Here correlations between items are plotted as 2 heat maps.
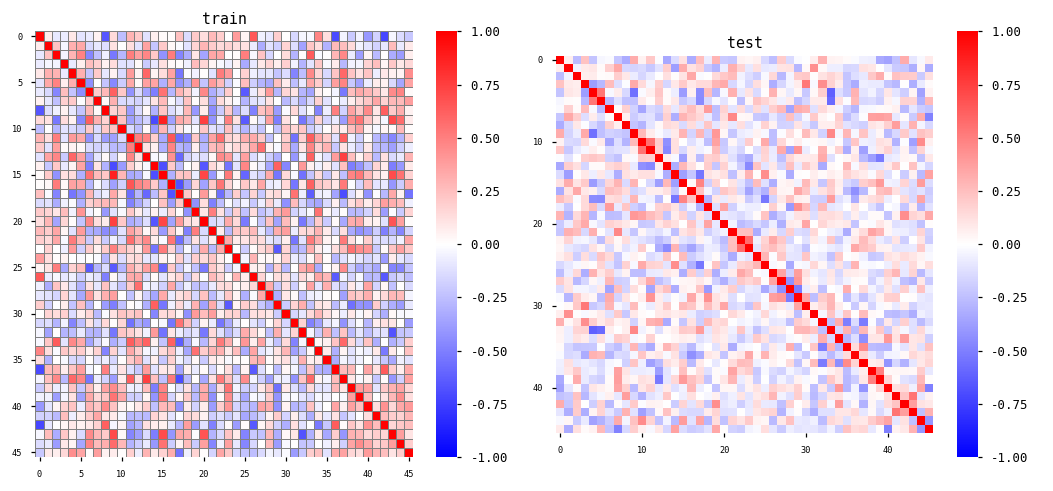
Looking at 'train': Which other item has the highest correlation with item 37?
13
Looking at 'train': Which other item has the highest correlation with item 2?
33
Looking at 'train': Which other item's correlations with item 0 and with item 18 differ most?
42
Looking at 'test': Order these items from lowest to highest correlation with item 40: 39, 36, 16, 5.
36, 5, 39, 16
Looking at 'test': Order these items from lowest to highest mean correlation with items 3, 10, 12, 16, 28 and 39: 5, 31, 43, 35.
43, 35, 5, 31
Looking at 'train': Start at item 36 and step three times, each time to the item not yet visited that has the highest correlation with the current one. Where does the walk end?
40
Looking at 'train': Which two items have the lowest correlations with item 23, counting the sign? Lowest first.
29, 14
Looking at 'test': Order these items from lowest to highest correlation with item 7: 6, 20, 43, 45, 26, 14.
45, 14, 43, 26, 6, 20
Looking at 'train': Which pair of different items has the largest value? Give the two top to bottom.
9, 15
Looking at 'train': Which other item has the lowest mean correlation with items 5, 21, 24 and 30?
18
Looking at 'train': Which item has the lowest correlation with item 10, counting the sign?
14
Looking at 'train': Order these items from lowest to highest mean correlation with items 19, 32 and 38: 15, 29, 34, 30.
15, 29, 34, 30
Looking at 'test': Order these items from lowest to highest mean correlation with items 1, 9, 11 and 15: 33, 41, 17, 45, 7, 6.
41, 45, 6, 7, 33, 17
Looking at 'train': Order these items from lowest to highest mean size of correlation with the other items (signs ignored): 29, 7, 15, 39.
7, 39, 29, 15
